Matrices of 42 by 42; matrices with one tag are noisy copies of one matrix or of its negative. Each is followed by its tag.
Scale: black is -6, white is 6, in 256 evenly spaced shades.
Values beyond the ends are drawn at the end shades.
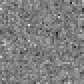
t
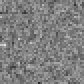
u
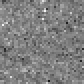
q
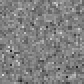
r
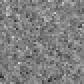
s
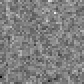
s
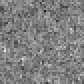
q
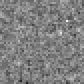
r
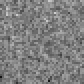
s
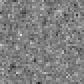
u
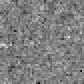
u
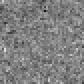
q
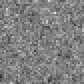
s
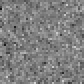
t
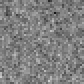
s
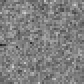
u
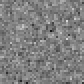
r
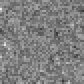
t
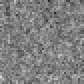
s
